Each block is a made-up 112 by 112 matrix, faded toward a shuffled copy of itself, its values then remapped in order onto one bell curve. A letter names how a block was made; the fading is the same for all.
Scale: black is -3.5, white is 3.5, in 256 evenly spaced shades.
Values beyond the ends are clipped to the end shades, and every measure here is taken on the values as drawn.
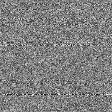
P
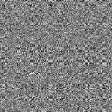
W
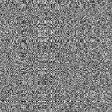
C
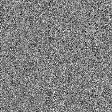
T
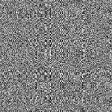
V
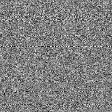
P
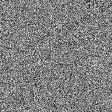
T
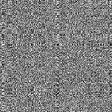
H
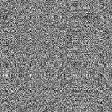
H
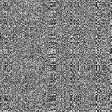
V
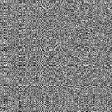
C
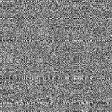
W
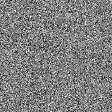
T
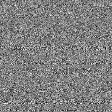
P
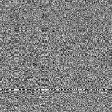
W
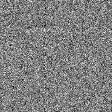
T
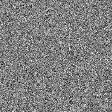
T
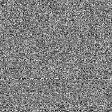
P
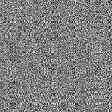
H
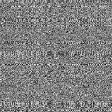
W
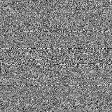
P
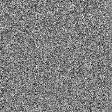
T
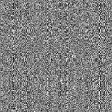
V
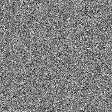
T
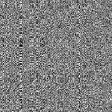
V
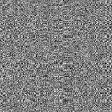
W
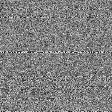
P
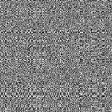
C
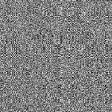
H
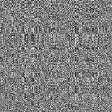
C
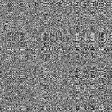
C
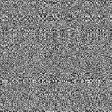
W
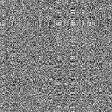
H
